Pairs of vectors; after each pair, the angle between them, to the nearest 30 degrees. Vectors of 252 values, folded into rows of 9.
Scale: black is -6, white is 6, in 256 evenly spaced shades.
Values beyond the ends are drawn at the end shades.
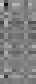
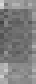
60 degrees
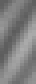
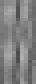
90 degrees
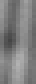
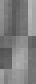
60 degrees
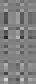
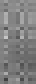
150 degrees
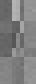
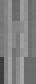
120 degrees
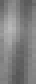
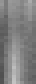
120 degrees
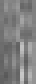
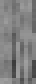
120 degrees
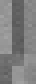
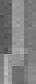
150 degrees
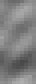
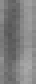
90 degrees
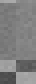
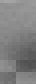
60 degrees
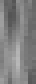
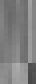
60 degrees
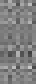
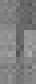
120 degrees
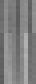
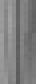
90 degrees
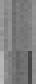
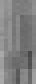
30 degrees
